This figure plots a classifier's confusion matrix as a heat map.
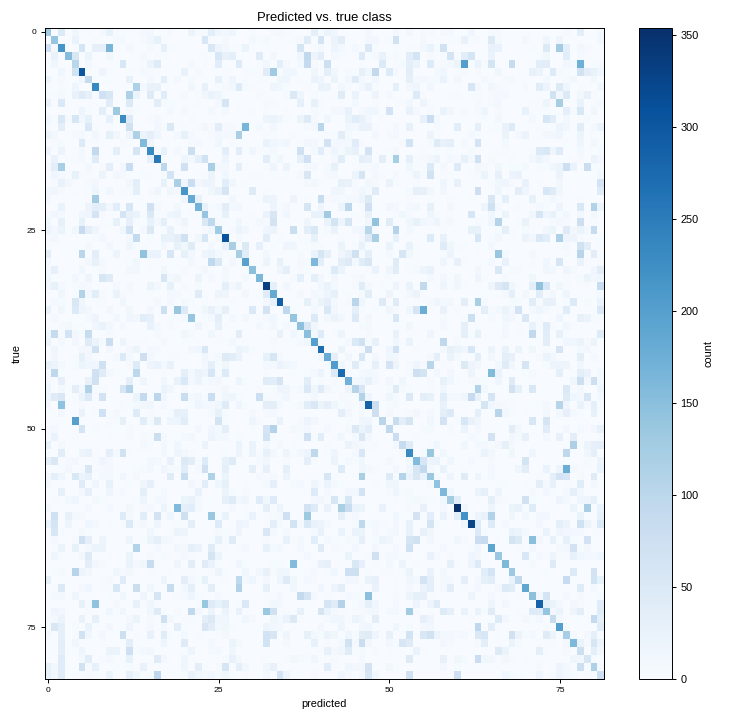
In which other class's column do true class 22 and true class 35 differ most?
55
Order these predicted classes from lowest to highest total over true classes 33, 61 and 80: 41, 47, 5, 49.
49, 41, 47, 5
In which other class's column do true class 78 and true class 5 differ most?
33
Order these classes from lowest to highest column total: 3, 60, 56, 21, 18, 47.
3, 18, 60, 21, 56, 47
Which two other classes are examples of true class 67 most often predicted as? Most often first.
36, 15
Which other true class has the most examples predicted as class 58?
39
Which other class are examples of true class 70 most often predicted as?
28
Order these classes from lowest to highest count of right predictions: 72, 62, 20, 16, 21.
21, 20, 16, 72, 62
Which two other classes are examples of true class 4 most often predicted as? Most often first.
61, 78
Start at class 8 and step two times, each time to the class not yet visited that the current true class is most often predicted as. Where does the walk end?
29
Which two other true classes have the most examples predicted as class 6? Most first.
45, 38
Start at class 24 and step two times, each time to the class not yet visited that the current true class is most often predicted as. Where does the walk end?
66
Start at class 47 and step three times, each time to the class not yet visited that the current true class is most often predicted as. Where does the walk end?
75
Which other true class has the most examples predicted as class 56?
53
